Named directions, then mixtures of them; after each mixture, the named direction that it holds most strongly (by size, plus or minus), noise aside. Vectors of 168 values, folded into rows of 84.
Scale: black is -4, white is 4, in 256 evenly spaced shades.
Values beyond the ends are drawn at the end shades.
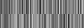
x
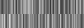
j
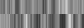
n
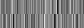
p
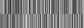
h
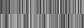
x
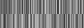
x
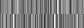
p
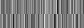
p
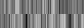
n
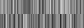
j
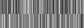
j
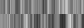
n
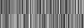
x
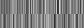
p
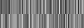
x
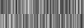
j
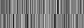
p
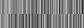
x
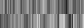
n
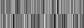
p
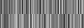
x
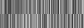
h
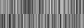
j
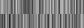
j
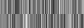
h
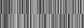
x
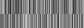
h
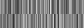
h
